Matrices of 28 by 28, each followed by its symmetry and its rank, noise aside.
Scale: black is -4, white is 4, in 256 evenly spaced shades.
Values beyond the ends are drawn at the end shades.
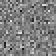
antisymmetric, rank six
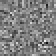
no symmetry, rank seven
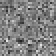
no symmetry, rank seven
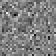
symmetric, rank five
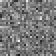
symmetric, rank six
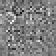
antisymmetric, rank six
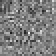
no symmetry, rank five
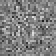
no symmetry, rank seven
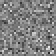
symmetric, rank seven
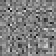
symmetric, rank five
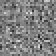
antisymmetric, rank six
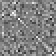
symmetric, rank seven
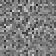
no symmetry, rank six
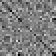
symmetric, rank five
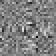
symmetric, rank five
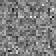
no symmetry, rank five
